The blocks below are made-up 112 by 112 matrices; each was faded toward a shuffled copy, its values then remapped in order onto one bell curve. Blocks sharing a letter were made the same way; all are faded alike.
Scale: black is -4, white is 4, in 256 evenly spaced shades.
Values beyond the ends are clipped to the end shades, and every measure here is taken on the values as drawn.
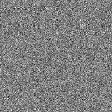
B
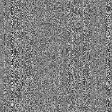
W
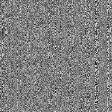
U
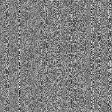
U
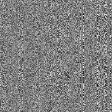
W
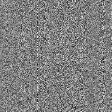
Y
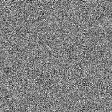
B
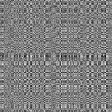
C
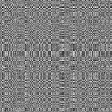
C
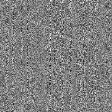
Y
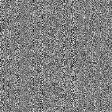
U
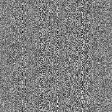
U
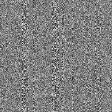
W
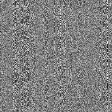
U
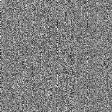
Y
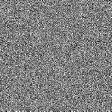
B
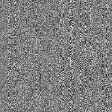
U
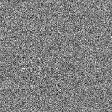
B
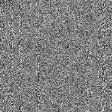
Y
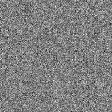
B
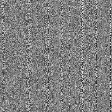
U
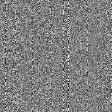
U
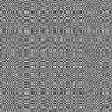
C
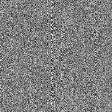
Y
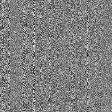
U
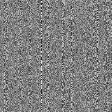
U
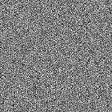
B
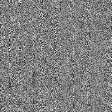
Y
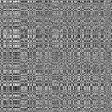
C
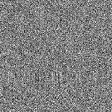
B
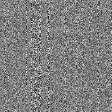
U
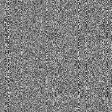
W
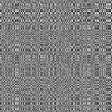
C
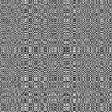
C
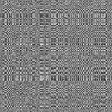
C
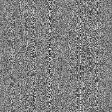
U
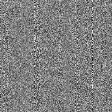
Y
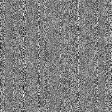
U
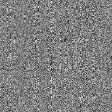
W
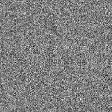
B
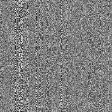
U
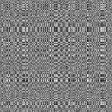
C
